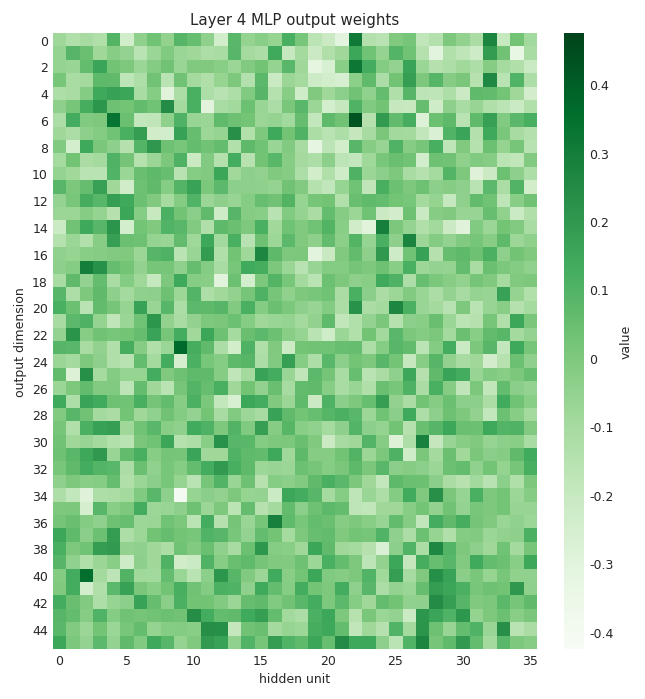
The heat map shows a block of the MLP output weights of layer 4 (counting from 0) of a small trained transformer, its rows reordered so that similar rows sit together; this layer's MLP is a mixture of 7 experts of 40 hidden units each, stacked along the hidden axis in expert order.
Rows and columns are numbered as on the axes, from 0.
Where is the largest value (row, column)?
6, 22
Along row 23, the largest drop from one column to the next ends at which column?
30
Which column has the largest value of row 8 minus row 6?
7
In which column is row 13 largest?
5
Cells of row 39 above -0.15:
31
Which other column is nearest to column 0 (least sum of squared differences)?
14
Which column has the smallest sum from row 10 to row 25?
19
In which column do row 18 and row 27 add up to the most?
24
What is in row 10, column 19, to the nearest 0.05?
-0.25
